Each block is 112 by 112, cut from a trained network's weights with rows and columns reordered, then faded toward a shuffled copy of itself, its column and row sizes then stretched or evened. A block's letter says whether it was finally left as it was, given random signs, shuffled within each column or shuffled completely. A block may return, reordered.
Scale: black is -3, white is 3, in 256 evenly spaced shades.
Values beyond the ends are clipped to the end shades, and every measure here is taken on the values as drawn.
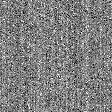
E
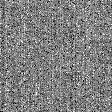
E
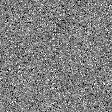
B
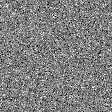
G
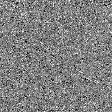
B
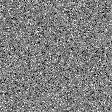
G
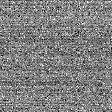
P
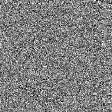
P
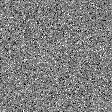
G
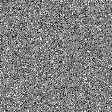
B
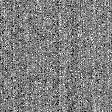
E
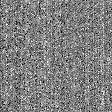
E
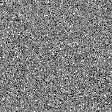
B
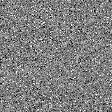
B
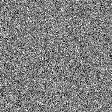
E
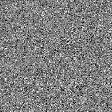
P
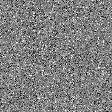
E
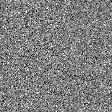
E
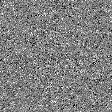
B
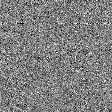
B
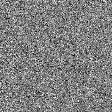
B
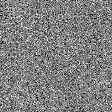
B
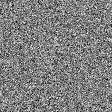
G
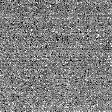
P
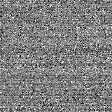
P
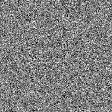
P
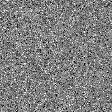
E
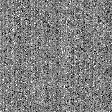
E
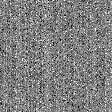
E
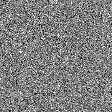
B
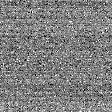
P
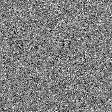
E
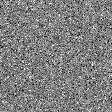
G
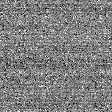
P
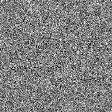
B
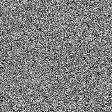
B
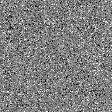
B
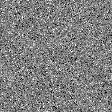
E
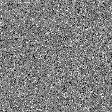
B
